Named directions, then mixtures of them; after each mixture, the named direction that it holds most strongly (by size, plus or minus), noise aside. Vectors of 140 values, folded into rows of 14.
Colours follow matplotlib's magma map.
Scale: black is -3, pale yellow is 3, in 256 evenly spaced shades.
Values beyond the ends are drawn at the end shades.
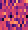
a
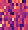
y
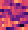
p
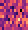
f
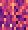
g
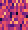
a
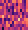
f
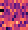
p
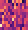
y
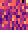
g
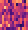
y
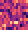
p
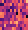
f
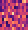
y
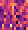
g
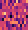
a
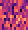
g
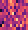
g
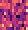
g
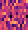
a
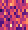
g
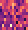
g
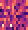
g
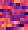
p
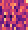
g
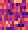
p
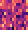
g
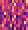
g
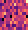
a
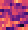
p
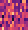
y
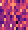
g
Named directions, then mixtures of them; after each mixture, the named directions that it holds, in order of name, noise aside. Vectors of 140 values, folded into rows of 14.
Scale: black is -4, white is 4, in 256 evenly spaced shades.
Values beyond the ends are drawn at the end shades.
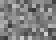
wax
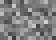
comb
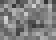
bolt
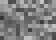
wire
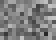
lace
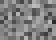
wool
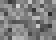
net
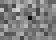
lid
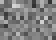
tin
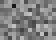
comb, lace.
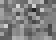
lid, net, wax.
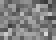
lace.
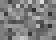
net.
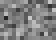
bolt, lace, wool.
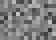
wool.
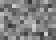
bolt, wax.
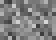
comb.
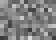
wax, wire.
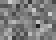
net.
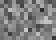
bolt, comb, tin.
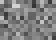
tin.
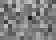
lid.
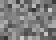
wax.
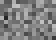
tin, wool.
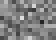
tin, wax, wire.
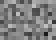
lace, wool.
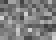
wire.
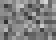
bolt, lace, lid.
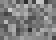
bolt, tin, wire.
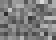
lace, tin, wire.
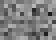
lace, net, wool.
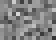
comb, wool.
